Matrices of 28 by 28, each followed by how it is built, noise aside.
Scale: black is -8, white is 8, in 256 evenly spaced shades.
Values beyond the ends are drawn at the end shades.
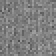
blocks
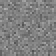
repeating columns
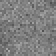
smooth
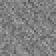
Toeplitz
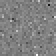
sparse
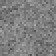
smooth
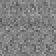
repeating columns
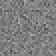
repeating columns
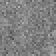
smooth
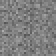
repeating rows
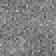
smooth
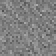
Toeplitz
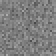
repeating rows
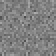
repeating columns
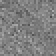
Toeplitz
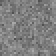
smooth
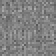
blocks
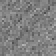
Hankel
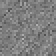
Hankel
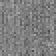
blocks
